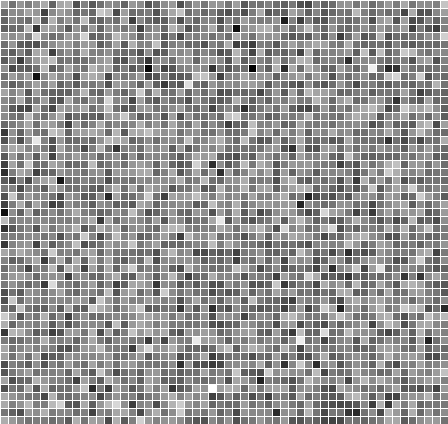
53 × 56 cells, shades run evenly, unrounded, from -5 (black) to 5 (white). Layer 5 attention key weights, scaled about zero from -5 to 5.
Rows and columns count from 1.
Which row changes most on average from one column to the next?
9
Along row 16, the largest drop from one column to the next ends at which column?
55
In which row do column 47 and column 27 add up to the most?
49
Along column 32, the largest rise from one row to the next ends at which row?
10
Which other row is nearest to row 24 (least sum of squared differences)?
21
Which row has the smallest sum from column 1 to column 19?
23
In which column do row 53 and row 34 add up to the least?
42
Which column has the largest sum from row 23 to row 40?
17
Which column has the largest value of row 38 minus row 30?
13
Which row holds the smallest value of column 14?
25
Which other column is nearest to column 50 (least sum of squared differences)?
34
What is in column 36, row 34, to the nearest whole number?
-2
